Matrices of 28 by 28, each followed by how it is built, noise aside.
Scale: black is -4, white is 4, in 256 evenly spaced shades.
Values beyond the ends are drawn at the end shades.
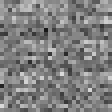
blocks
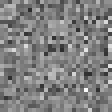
low rank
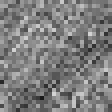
Hankel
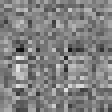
low rank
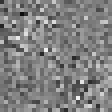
block diagonal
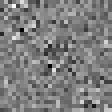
block diagonal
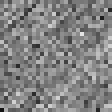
Hankel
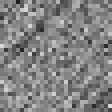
Hankel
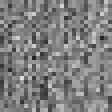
blocks
